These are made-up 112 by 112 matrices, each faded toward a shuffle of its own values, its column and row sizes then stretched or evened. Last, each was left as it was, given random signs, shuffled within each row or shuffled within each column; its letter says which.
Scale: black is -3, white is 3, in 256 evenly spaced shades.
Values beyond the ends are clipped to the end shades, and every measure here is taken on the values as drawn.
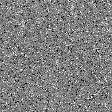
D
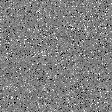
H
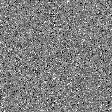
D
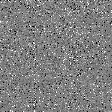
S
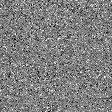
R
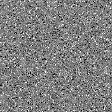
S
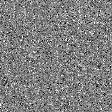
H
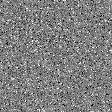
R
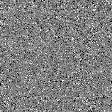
S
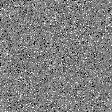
D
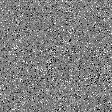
H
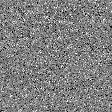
R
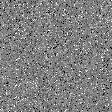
D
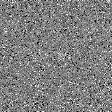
H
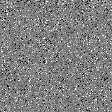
H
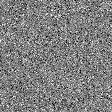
R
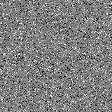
R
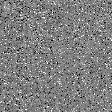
S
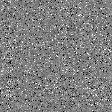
S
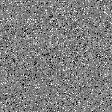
S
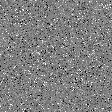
R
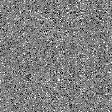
S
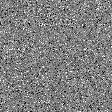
R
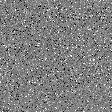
R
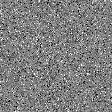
D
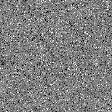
S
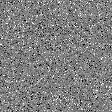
R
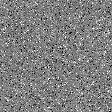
D
